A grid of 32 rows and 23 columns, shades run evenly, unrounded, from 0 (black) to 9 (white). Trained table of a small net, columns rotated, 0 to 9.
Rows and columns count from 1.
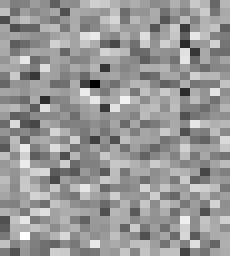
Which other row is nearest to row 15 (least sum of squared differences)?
17
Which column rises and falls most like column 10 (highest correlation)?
9
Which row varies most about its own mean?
6
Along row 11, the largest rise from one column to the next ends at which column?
11
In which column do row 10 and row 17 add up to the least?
4
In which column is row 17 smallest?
19
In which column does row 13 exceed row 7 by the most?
20
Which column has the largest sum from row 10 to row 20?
23
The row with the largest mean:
24
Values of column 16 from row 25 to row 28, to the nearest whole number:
7 5 5 5
